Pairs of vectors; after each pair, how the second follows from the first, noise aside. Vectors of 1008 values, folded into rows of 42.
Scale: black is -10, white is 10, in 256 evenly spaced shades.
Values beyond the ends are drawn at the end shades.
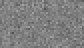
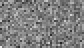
reversed, negated, scaled up.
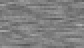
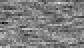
reversed, negated, scaled up.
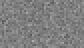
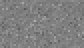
wrapped around, negated, partly zeroed.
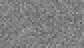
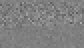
negated, partly zeroed.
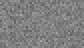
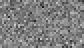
wrapped around, negated, scaled up.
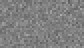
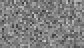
wrapped around, negated, scaled up.
